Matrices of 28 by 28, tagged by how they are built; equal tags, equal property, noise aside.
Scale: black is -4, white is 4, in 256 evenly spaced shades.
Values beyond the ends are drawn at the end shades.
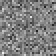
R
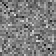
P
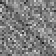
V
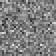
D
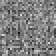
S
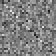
P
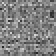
S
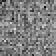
S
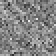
V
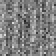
S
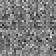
D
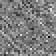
V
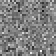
D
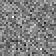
V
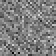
V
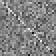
P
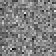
R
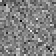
P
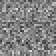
D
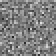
D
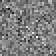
P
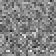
D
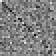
P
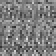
D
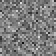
V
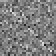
P
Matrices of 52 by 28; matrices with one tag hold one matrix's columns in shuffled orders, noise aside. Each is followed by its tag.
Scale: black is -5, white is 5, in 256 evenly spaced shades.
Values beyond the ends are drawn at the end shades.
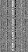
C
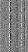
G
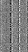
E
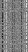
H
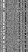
H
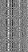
C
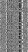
H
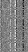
C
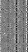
E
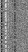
H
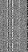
C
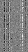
G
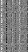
E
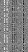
E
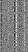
G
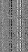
C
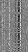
G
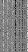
C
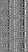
C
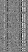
G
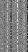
H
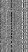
H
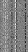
H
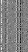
E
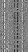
H
